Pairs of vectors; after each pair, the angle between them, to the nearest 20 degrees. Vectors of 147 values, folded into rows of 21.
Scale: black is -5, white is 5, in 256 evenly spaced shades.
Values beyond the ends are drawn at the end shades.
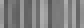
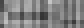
140 degrees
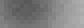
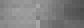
160 degrees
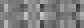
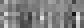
80 degrees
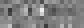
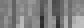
100 degrees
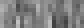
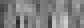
160 degrees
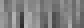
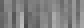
160 degrees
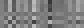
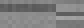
100 degrees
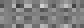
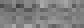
40 degrees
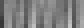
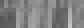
60 degrees
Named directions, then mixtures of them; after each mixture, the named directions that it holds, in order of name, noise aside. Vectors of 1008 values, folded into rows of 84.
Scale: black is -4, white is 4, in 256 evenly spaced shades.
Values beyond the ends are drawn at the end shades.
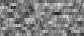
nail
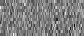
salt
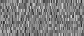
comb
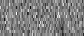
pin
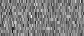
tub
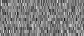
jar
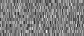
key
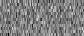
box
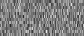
key.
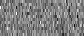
pin, salt.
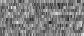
comb, nail.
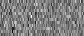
tub.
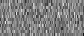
comb, key, pin.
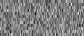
box, key, pin.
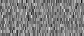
box, comb, tub.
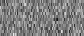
jar, salt.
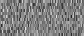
comb.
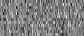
jar, pin.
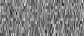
jar, pin, salt.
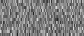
box, comb, salt.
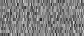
box, salt, tub.
